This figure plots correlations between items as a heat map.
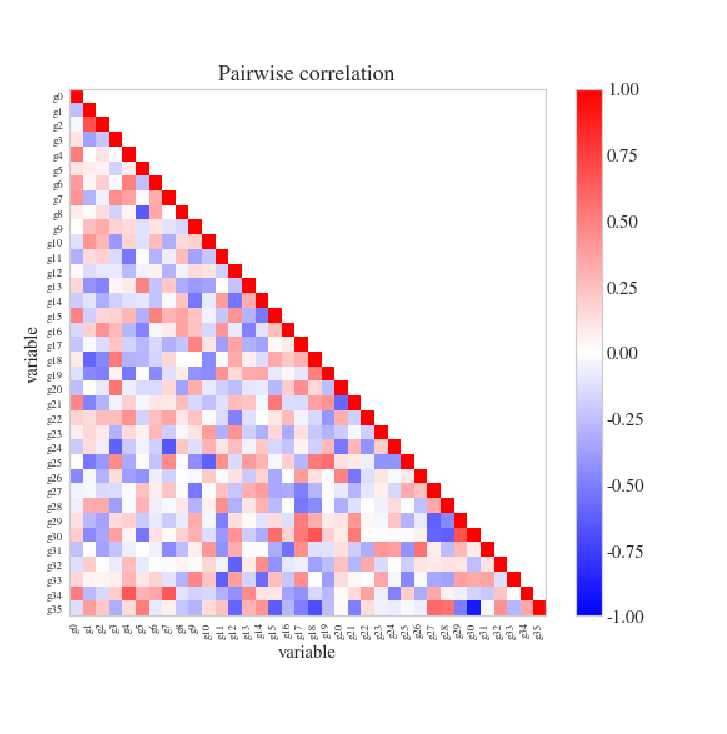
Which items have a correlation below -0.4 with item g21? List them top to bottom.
g1, g20, g26, g35
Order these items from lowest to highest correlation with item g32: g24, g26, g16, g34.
g16, g24, g26, g34
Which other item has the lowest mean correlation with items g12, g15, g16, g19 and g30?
g35
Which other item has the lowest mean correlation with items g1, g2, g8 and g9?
g13
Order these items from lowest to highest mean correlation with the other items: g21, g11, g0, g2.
g11, g2, g21, g0
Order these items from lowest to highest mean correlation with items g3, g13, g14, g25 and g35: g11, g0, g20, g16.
g16, g0, g20, g11
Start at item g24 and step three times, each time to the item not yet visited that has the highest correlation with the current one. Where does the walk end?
g20
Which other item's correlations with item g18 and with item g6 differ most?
g19
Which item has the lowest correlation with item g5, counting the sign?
g8
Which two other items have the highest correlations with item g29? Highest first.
g30, g17
